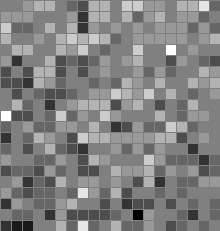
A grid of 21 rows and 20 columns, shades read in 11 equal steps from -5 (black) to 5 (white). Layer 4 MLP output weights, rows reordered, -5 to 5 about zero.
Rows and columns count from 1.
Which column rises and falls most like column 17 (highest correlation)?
3
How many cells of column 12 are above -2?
18
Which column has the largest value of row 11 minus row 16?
1
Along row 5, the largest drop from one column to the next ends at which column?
17
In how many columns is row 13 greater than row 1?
5
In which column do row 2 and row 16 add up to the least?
8
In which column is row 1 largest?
19
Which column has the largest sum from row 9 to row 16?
10
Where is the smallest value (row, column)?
20, 13
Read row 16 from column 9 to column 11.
-2 0 2
